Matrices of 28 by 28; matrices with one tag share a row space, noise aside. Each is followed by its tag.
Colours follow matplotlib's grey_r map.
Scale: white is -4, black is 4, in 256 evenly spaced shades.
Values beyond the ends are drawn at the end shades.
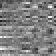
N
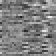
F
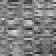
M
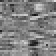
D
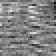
D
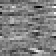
D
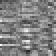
N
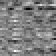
M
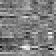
N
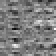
M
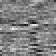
D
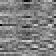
N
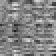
M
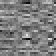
N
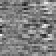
F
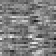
D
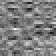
M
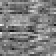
D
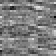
D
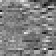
F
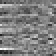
N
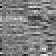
F
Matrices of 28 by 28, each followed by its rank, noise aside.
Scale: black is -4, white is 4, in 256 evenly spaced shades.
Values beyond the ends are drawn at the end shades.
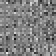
four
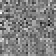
six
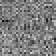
five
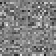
four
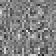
five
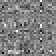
four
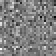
four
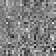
six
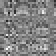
five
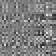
four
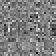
four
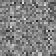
seven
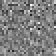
four
